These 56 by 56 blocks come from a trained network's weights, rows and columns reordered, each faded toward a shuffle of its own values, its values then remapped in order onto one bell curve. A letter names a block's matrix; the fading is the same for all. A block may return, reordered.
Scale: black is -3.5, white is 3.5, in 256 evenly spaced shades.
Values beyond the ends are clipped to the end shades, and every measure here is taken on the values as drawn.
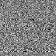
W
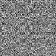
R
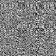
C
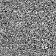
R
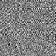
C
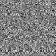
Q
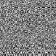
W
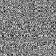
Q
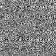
W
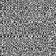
C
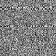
W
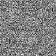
R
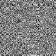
C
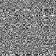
W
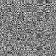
C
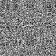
R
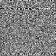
W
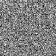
R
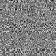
Q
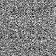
R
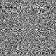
W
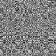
C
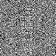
R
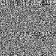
W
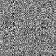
C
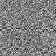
C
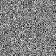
R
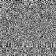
W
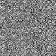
R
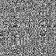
R
